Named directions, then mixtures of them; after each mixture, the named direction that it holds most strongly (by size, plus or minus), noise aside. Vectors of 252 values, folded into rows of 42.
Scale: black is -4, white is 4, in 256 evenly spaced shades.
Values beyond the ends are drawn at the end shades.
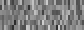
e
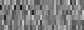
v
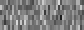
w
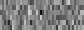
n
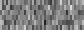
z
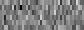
v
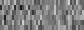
v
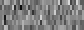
v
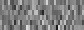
e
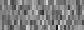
e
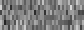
z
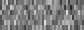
z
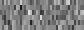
n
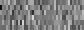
v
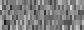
z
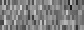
z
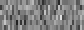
w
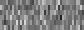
w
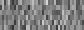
e
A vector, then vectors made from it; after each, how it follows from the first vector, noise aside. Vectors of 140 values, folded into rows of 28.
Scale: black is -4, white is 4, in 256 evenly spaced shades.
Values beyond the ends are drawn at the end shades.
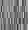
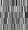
wrapped around, negated.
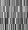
wrapped around, negated.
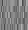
shrunk.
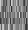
wrapped around.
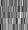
wrapped around.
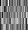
wrapped around, negated.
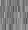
reversed, shrunk.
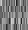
wrapped around.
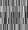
wrapped around, negated.
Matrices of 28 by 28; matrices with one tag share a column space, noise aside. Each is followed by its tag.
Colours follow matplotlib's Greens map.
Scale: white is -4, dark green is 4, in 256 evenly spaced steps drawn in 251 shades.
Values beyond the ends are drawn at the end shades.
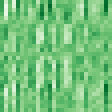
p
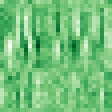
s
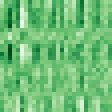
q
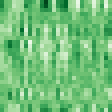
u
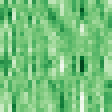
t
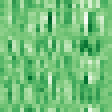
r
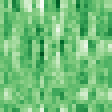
u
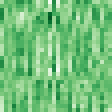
t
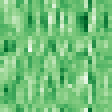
r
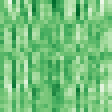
p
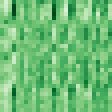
p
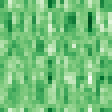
r
